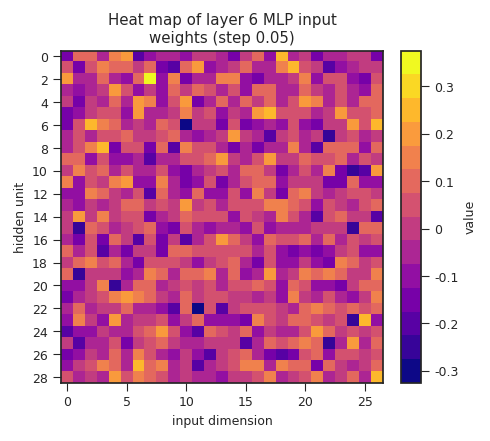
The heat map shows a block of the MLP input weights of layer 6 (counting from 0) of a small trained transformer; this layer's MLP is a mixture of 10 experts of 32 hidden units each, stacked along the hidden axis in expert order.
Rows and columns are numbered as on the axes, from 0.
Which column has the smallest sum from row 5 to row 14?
7
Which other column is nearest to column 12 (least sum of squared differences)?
17
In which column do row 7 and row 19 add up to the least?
1
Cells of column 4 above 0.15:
3
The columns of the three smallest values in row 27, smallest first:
11, 21, 0
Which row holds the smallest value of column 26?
14
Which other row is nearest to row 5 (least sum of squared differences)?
13
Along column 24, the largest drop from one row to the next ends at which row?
23
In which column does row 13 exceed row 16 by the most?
10
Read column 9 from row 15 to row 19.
-0.15 0 0.1 0.05 -0.05
